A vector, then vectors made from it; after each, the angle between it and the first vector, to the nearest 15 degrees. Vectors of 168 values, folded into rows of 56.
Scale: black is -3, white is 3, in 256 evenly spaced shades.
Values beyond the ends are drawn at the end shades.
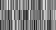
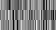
135 degrees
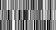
30 degrees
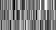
90 degrees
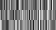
105 degrees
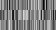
150 degrees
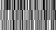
135 degrees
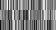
15 degrees
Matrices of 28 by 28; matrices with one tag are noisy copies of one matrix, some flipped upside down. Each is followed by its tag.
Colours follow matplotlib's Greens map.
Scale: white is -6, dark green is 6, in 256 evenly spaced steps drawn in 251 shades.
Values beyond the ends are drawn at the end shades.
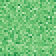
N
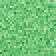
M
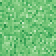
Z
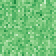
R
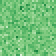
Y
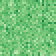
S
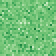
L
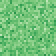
M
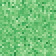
R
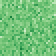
Y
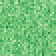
S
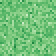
Z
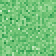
L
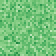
N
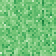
S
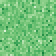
S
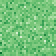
M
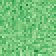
Y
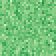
S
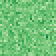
N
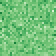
M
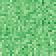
S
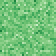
R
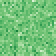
R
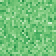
Z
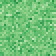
N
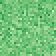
M
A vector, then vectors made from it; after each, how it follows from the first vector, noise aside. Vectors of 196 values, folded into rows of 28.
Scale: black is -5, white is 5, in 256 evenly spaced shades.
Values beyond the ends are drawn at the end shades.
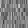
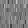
wrapped around, negated, partly zeroed.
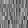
reversed, negated.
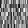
negated, scaled up.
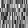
scaled up.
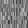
reversed, negated.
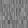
reversed, negated, shrunk.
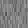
wrapped around, negated, shrunk.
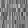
copied.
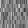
copied.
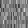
negated.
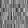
negated.
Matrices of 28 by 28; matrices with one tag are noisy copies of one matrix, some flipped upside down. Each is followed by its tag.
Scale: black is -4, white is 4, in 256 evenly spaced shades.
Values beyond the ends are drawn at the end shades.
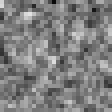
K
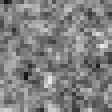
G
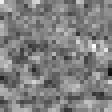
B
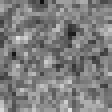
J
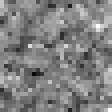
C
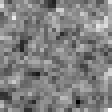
C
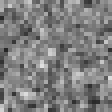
K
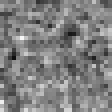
J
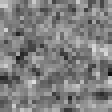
B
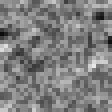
B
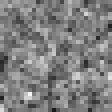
K
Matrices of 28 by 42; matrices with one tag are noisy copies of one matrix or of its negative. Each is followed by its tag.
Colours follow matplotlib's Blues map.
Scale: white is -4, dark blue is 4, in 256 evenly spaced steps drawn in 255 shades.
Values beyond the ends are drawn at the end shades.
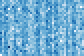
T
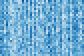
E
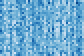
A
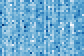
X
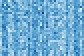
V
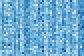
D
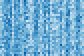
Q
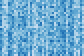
V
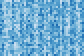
Q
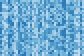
V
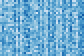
D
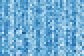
T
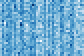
X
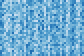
Q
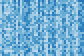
D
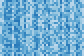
Q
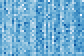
X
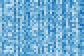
D
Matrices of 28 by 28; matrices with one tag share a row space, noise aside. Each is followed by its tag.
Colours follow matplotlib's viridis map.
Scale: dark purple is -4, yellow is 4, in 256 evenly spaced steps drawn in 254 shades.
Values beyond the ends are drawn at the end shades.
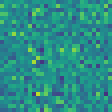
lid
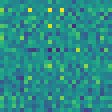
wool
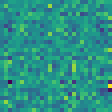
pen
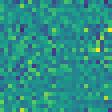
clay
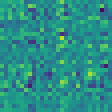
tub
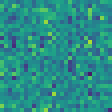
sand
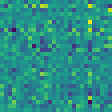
sand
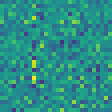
lid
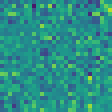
sand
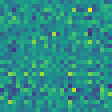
sand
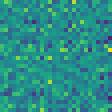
pen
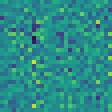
lid
